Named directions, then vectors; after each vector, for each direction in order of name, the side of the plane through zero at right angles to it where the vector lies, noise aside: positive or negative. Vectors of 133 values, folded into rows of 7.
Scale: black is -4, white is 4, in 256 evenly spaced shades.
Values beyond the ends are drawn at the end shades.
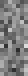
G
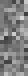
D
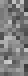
negative, negative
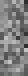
negative, negative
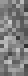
negative, negative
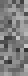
positive, positive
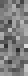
positive, positive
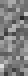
negative, positive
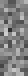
positive, negative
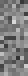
positive, positive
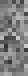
positive, positive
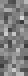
positive, negative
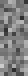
negative, positive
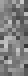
negative, negative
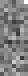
positive, negative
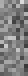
negative, negative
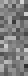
negative, negative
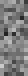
negative, positive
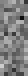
negative, positive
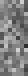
negative, negative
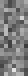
positive, negative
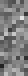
positive, negative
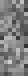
negative, negative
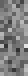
positive, positive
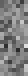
positive, positive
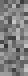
positive, positive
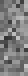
positive, positive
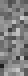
positive, negative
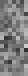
positive, positive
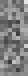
positive, positive
